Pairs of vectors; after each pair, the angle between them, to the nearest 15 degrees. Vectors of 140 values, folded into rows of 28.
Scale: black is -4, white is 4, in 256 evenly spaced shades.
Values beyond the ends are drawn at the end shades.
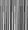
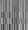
135 degrees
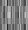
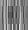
105 degrees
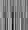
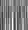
120 degrees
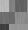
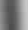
90 degrees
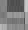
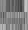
30 degrees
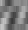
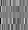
90 degrees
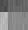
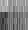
150 degrees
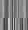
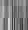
30 degrees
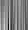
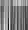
30 degrees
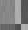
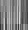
60 degrees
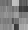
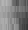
105 degrees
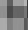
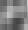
135 degrees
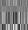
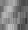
75 degrees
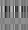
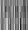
60 degrees
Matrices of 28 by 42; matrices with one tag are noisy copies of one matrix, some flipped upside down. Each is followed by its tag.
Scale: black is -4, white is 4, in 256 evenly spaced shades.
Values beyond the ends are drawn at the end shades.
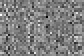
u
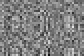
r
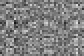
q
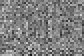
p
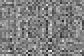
p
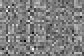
u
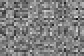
q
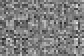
q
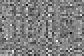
p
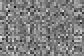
u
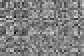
q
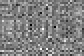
p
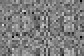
r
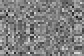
u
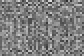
p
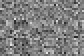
q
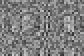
r
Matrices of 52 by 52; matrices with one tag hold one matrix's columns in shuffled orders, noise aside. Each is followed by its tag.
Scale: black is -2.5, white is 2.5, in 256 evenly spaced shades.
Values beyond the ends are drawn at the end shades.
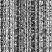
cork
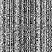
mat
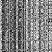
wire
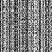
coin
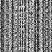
coin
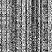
mat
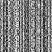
cork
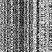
mat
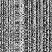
mat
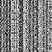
coin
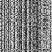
wire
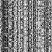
cork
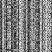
wire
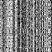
cork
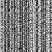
coin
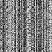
coin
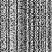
wire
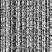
cork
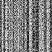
wire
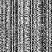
mat
